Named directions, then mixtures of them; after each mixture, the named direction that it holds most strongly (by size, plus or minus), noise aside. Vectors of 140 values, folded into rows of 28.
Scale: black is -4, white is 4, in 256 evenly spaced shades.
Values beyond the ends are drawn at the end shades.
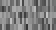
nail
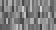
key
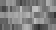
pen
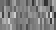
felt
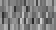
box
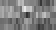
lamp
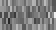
felt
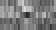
lamp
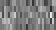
felt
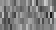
felt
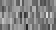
nail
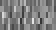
box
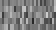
box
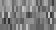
felt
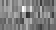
lamp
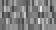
key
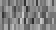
box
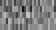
key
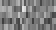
lamp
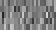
box
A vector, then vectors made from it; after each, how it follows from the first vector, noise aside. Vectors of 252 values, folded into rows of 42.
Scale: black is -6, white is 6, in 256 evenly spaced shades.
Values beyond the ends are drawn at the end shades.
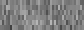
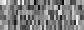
wrapped around, scaled up.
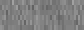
reversed, negated, shrunk.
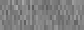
reversed, negated, shrunk.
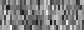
negated, scaled up.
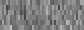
negated.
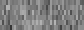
copied.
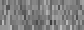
negated.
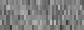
copied.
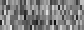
negated, scaled up.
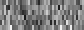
negated, scaled up.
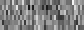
reversed, negated, scaled up.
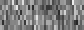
reversed, negated, scaled up.
